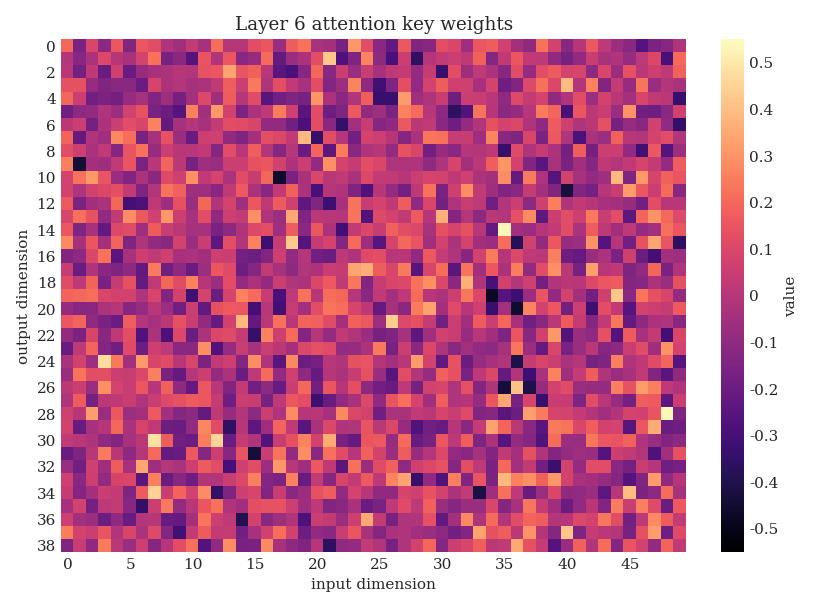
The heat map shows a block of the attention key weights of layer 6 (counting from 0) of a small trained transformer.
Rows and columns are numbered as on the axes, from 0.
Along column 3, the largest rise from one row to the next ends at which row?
24
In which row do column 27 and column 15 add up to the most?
33
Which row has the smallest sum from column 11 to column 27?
38
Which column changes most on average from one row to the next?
35
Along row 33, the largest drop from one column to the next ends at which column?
28
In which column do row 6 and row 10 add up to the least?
17
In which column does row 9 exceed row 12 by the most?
21
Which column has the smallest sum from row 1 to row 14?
19
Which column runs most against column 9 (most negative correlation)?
12
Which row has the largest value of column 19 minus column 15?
31
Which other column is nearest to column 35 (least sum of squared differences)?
26
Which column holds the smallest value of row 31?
15
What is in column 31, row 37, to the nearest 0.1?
-0.2
